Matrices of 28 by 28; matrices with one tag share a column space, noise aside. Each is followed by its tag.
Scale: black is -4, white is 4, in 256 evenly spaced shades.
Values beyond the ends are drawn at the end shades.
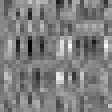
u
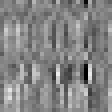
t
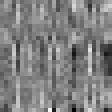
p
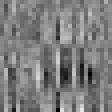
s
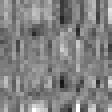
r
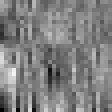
s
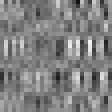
u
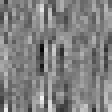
p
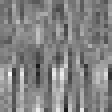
s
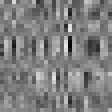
u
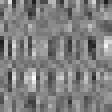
u
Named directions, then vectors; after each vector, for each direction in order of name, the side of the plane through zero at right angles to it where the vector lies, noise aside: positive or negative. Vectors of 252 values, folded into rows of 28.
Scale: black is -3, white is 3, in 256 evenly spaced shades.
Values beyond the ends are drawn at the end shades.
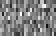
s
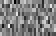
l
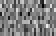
positive, negative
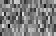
negative, negative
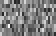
positive, positive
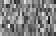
positive, positive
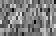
positive, positive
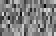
negative, negative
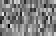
negative, negative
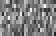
positive, positive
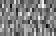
negative, positive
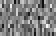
positive, negative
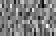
positive, negative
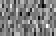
positive, negative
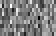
positive, negative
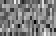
negative, positive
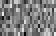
negative, negative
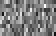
positive, positive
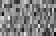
positive, positive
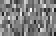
positive, positive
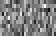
positive, positive
